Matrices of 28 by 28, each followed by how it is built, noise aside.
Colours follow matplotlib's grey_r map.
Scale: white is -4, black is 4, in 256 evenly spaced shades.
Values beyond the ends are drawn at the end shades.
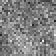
smooth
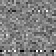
uneven rows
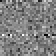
uneven rows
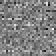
uneven rows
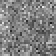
smooth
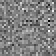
low rank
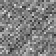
Hankel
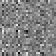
low rank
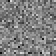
uneven rows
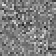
banded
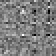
low rank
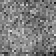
smooth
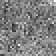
smooth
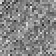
Hankel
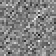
Hankel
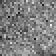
smooth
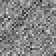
Hankel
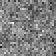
smooth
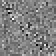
banded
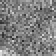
smooth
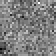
smooth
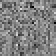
low rank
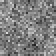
smooth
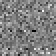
uneven rows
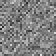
Hankel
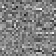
low rank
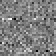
uneven rows
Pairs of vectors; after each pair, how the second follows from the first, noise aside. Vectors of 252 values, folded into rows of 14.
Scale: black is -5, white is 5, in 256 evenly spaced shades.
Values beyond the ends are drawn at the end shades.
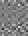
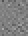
negated, shrunk.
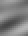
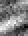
negated, scaled up.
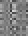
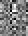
scaled up.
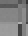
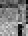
scaled up.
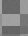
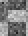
reversed, scaled up.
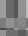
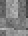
negated.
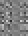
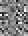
reversed, scaled up.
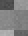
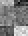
reversed, negated, scaled up.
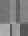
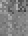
reversed, negated, partly zeroed.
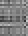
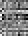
reversed, scaled up.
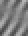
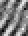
scaled up.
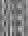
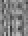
negated.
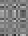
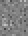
reversed, negated, partly zeroed.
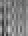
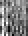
negated, scaled up.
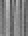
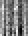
reversed, negated, scaled up.
